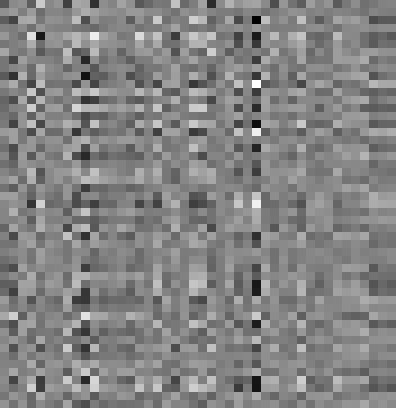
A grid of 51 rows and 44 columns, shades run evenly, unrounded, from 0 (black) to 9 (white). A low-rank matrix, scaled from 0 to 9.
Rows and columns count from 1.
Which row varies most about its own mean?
5
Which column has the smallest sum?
29
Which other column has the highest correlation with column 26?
32
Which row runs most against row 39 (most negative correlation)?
18
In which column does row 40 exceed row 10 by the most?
10
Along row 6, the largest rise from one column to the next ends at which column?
30
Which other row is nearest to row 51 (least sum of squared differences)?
39
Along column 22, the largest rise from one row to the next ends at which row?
12
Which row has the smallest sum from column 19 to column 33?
20
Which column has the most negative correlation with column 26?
1
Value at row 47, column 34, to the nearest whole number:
4
